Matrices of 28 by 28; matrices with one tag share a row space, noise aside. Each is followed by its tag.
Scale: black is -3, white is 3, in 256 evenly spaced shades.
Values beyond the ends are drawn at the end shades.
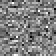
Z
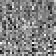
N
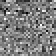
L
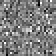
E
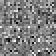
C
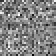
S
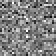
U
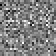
S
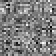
L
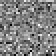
C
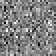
E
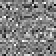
N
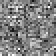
Z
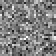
U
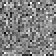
E
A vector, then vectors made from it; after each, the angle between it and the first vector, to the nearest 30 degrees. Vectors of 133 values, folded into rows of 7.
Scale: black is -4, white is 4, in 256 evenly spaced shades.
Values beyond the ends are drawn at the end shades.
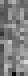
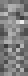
90 degrees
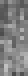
30 degrees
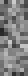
60 degrees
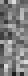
30 degrees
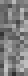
30 degrees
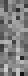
60 degrees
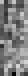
30 degrees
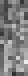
30 degrees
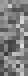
90 degrees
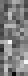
30 degrees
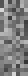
120 degrees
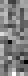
150 degrees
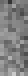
120 degrees
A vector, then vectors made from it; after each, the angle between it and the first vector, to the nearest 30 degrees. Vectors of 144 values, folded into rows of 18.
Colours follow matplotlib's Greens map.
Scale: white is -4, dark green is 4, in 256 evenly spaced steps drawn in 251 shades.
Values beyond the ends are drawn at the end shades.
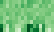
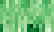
30 degrees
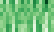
90 degrees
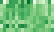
90 degrees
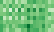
60 degrees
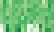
150 degrees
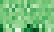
30 degrees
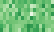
60 degrees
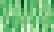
120 degrees
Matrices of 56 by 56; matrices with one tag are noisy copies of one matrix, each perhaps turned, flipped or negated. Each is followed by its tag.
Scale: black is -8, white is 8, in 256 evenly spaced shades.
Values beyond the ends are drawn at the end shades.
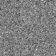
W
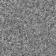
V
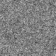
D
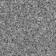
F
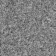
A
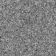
W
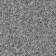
V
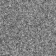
F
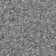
V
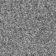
F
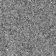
A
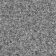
W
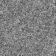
D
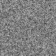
F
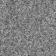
A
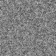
V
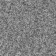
V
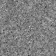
A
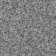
F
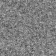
A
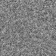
V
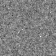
F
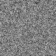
V
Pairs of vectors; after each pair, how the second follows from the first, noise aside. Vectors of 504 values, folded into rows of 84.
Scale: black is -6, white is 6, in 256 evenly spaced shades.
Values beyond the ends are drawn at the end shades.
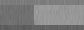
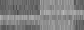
wrapped around, negated.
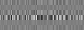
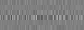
shrunk.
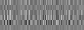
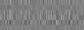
shrunk.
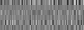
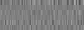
shrunk.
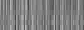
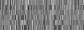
sign-scrambled.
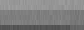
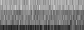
scaled up.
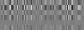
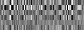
scaled up.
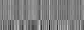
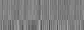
shrunk.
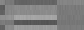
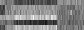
scaled up.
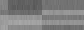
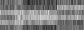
wrapped around, scaled up.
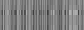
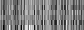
wrapped around, scaled up.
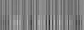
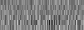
sign-scrambled.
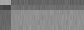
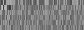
sign-scrambled.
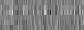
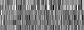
wrapped around, scaled up.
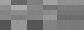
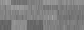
shrunk.
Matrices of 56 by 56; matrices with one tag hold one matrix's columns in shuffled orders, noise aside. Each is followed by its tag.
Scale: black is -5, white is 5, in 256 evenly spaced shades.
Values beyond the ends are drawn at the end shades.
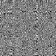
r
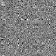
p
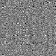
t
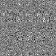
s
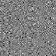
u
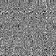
r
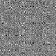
t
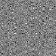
u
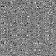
t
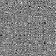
t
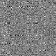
t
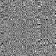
p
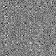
t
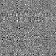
s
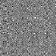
u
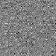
u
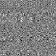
s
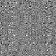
t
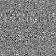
s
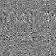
s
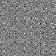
u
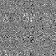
s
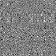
s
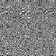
r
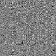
t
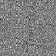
p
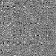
t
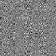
u
